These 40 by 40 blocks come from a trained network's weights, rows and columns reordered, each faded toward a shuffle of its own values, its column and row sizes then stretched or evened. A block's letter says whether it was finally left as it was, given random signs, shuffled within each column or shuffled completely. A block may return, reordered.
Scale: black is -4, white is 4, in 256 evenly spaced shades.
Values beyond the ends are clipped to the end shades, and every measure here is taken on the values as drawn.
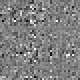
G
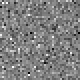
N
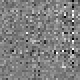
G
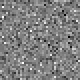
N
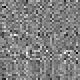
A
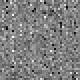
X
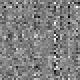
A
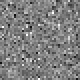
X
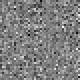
X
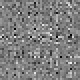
A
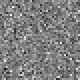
N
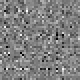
A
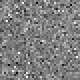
N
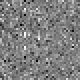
X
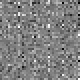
G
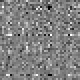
G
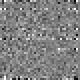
G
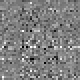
G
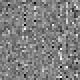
X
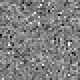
N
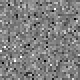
N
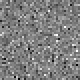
N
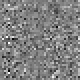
G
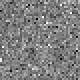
N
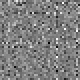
A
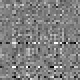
A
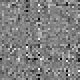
G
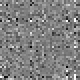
G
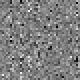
X
